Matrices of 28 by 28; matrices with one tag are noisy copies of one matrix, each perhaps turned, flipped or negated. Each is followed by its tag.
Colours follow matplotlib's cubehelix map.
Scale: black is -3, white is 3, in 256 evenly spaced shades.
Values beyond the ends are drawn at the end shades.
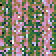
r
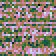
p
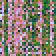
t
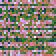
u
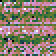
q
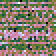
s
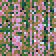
q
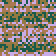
r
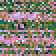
q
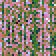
s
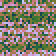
r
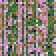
p
